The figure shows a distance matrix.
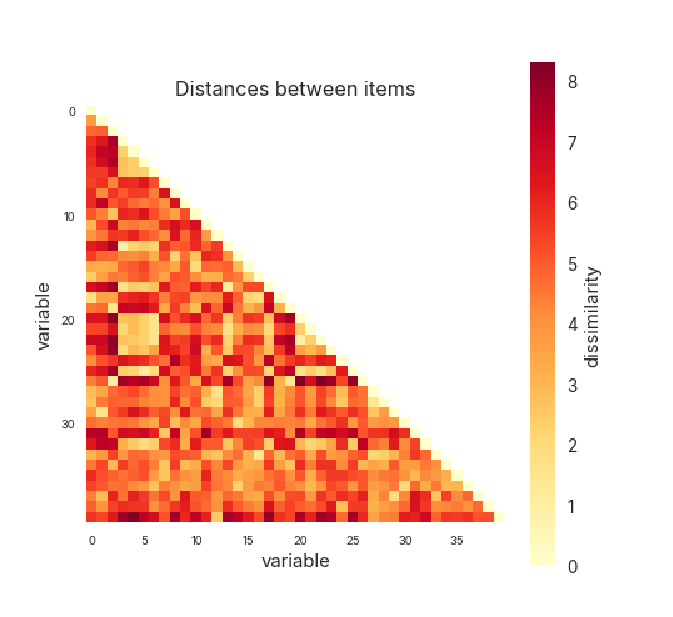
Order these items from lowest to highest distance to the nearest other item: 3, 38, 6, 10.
3, 6, 10, 38
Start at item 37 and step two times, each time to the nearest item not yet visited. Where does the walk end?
1
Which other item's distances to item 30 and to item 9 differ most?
8
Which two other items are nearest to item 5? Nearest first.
25, 32
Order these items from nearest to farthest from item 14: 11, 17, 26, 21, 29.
21, 17, 29, 26, 11
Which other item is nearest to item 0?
18
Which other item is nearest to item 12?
27
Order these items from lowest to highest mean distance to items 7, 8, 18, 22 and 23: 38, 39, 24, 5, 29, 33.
33, 5, 29, 38, 24, 39
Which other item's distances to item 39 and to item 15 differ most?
10
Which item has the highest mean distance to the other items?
39
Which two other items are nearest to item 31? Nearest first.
7, 35
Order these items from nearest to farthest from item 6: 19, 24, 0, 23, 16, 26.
23, 16, 24, 0, 19, 26
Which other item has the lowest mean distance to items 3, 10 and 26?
15
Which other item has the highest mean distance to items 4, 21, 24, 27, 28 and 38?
31
